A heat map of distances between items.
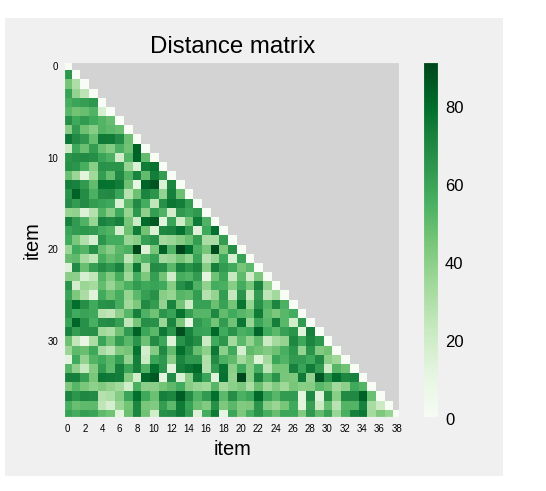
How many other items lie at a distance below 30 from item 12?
5
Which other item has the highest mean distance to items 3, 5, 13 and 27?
22
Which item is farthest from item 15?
33
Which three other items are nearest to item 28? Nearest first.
14, 26, 7
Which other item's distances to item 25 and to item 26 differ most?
3
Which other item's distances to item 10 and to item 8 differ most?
13
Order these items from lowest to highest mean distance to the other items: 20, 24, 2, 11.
2, 24, 11, 20
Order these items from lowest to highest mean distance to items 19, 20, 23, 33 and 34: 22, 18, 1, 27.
1, 22, 27, 18
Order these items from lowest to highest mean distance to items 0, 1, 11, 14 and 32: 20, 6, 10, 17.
17, 20, 6, 10
